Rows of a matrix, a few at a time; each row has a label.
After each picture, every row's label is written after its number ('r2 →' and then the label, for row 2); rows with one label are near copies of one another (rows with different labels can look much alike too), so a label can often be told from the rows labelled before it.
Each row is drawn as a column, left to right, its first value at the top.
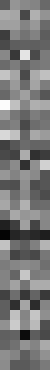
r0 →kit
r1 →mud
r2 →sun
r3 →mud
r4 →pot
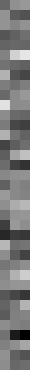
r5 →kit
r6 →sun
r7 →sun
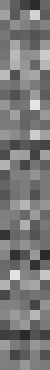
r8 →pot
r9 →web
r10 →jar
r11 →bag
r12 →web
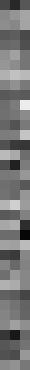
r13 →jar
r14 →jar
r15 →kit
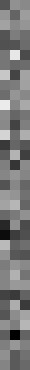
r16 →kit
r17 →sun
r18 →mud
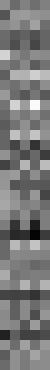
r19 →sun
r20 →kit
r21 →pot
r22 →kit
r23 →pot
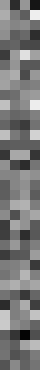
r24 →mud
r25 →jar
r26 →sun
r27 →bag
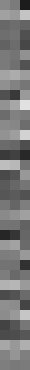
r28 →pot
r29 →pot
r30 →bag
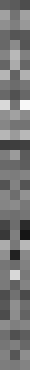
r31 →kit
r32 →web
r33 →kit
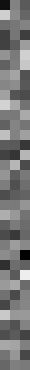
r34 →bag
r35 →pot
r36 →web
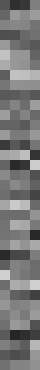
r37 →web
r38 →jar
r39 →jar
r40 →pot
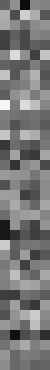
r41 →kit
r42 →sun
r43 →bag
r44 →mud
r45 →sun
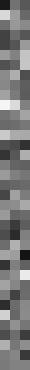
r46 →bag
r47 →kit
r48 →web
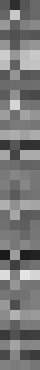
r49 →web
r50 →bag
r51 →web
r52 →web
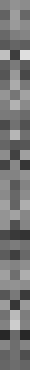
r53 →sun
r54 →mud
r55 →sun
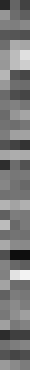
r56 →jar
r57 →web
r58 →web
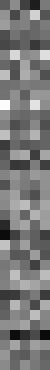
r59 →kit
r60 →sun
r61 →jar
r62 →bag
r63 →sun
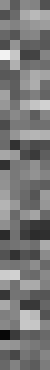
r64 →sun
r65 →web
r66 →mud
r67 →mud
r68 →kit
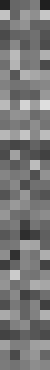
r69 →bag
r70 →web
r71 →kit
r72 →pot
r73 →bag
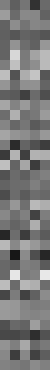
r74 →pot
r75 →web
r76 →pot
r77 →jar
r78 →web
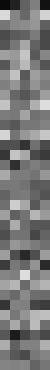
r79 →bag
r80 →jar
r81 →web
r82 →mud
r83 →bag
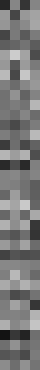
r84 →jar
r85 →sun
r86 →jar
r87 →mud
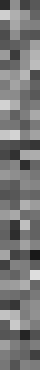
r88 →bag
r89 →mud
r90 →jar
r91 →web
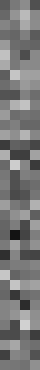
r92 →web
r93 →pot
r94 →mud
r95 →jar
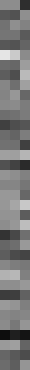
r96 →sun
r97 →sun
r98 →jar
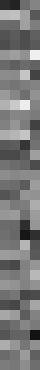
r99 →bag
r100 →bag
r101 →kit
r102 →sun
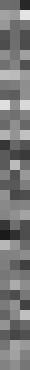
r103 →kit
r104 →pot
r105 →bag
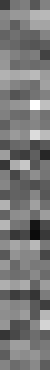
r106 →jar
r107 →pot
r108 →pot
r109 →kit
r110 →mud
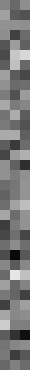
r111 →mud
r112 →web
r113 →sun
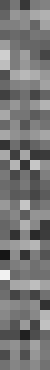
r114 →web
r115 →pot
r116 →jar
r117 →pot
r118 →mud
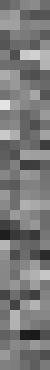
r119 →kit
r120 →mud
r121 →sun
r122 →sun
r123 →web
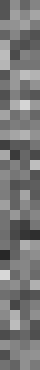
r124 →web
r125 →mud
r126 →kit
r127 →pot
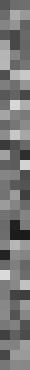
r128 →web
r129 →kit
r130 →pot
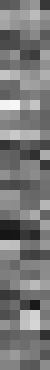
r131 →kit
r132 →kit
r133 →mud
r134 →mud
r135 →jar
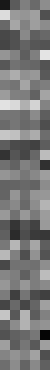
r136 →bag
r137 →kit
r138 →mud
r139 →kit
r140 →sun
